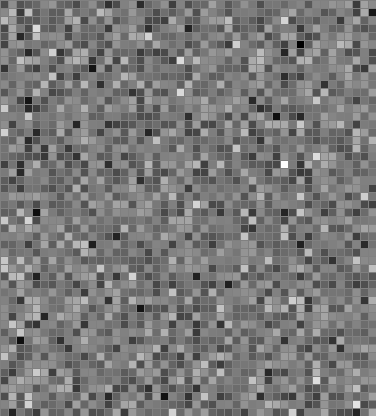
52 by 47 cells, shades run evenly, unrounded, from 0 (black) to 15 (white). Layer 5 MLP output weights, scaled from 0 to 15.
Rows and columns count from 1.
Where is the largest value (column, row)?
36, 21
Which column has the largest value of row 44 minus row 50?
33
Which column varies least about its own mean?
30
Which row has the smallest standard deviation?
32
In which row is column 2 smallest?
52
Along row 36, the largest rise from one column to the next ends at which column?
14
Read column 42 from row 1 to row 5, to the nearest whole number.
9 6 7 6 7
